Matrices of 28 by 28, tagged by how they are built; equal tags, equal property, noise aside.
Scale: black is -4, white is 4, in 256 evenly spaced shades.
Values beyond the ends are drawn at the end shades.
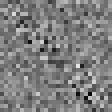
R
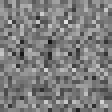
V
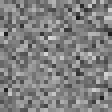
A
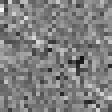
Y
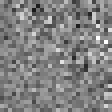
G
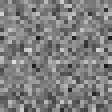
V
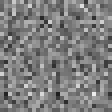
V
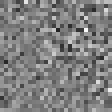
G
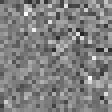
G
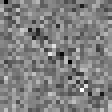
R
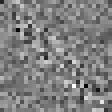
R
